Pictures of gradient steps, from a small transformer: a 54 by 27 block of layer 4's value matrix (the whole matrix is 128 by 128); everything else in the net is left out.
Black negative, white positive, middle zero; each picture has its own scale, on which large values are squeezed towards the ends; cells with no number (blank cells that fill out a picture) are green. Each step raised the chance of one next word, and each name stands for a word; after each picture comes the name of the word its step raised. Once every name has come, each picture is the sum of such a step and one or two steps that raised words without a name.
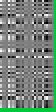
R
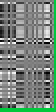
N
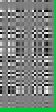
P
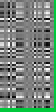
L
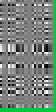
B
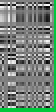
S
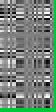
L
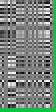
N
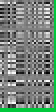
N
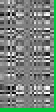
P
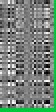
N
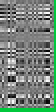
L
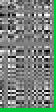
R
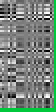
L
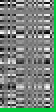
S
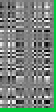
L
